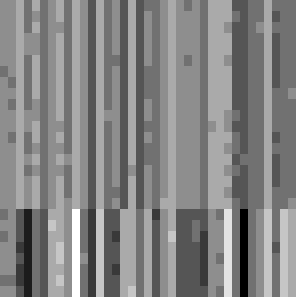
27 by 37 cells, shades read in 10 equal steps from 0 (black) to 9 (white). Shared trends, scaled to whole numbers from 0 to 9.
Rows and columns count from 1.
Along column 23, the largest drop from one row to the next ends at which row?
20
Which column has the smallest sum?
31
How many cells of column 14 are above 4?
1
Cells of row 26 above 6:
6
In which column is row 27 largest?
10
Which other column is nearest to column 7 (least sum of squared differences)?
19
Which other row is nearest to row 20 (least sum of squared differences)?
27
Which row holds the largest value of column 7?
21
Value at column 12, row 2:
3
